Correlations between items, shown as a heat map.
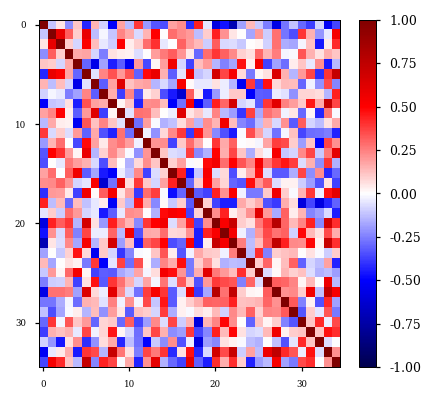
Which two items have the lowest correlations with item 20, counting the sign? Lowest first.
0, 18
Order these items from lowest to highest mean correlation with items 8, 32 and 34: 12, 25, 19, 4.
19, 25, 4, 12
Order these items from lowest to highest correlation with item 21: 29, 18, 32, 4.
18, 4, 29, 32
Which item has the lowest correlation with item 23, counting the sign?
6
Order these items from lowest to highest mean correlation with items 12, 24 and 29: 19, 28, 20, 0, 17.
0, 17, 19, 20, 28
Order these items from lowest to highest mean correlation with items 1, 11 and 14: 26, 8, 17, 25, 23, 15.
8, 17, 26, 23, 15, 25
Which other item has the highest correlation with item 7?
34
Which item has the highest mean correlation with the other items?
20
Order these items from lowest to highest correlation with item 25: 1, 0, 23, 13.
0, 13, 1, 23
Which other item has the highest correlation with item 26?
33
